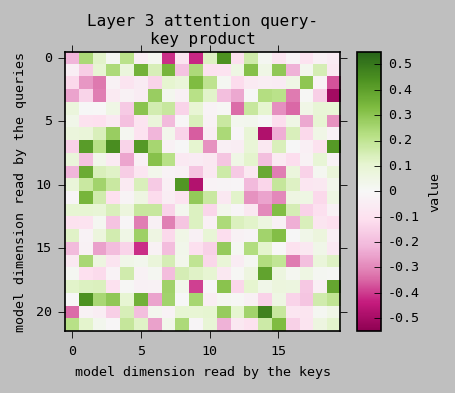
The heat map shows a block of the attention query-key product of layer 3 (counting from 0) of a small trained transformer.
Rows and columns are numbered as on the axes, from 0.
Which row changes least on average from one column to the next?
17
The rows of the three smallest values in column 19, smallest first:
3, 2, 5
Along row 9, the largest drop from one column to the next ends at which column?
15
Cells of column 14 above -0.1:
16
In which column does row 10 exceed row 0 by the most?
8
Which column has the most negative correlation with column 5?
11
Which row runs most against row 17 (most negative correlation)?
6
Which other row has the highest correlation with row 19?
7
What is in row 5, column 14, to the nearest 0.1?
0
